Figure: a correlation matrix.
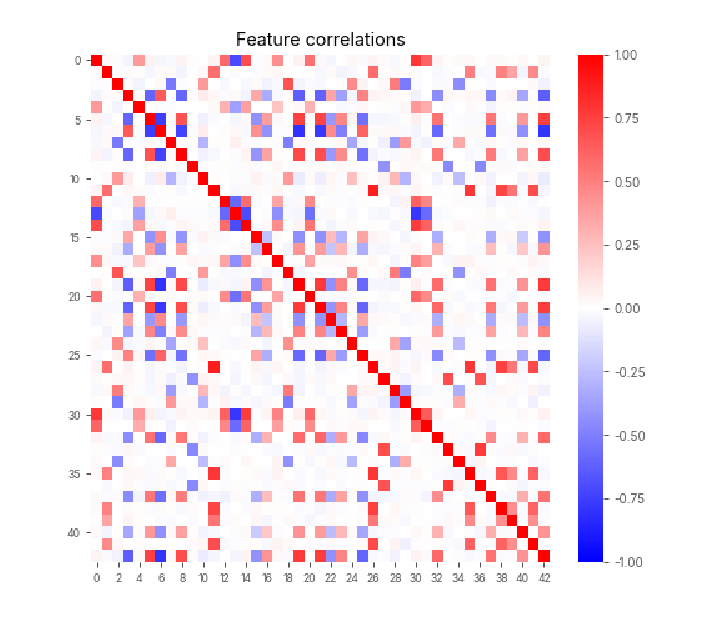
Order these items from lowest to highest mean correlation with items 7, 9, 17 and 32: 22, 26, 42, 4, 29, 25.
25, 22, 26, 4, 29, 42
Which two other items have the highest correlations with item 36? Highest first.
33, 27
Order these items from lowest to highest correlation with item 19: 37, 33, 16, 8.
33, 16, 37, 8
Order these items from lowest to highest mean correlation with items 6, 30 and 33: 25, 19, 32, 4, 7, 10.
19, 32, 7, 10, 4, 25
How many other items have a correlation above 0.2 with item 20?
7
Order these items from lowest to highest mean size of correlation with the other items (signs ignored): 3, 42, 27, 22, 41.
27, 41, 22, 3, 42
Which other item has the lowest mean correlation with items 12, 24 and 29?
13
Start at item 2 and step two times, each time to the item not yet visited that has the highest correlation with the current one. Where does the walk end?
28
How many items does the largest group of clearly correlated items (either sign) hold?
15
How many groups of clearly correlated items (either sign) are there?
5
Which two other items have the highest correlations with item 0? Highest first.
30, 14
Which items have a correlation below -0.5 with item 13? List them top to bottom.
0, 12, 14, 20, 30, 31
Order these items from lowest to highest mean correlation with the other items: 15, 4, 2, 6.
6, 15, 2, 4
